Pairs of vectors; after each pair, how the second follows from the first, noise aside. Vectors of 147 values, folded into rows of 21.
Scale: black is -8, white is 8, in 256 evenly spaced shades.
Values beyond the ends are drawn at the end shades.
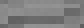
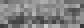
scaled up.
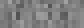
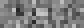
reversed, scaled up.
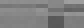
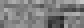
scaled up.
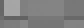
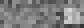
wrapped around, scaled up.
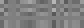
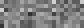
scaled up.
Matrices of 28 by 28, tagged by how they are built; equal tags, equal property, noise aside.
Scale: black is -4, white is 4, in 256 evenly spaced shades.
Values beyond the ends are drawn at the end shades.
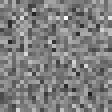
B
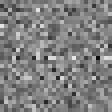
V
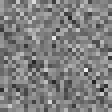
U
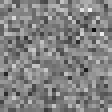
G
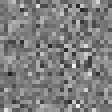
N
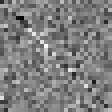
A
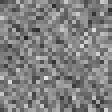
U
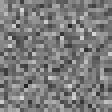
B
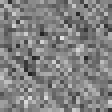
U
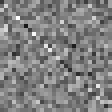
A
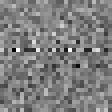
V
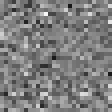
N
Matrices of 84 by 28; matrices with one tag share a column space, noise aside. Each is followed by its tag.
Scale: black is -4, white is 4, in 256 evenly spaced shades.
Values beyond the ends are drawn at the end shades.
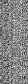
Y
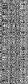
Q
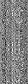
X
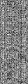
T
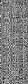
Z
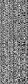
X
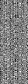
Z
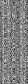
Z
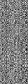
X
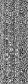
X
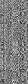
X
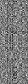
T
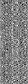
Y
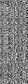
T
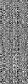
X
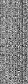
Z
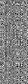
Y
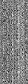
X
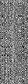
Z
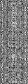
T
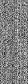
Y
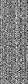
Z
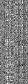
Y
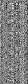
Q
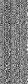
X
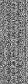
Y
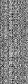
Y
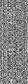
X
